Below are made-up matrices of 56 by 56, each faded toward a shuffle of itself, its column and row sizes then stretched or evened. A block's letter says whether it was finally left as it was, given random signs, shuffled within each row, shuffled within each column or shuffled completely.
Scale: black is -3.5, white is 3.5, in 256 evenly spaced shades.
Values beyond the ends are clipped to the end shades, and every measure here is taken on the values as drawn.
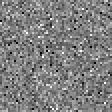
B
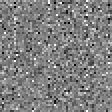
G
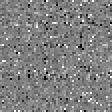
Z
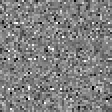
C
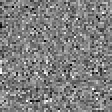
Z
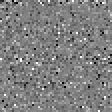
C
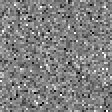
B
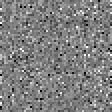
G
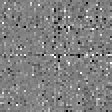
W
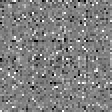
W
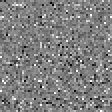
C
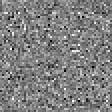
Z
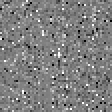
G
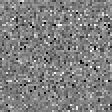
C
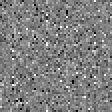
G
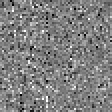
G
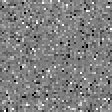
B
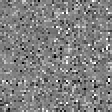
Z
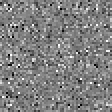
Z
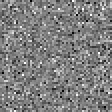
G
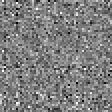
Z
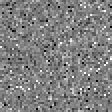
B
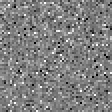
B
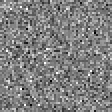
B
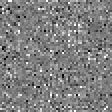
W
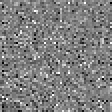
W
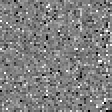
G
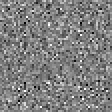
W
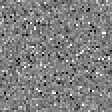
B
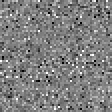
C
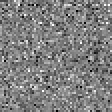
C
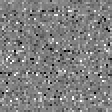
C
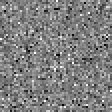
C
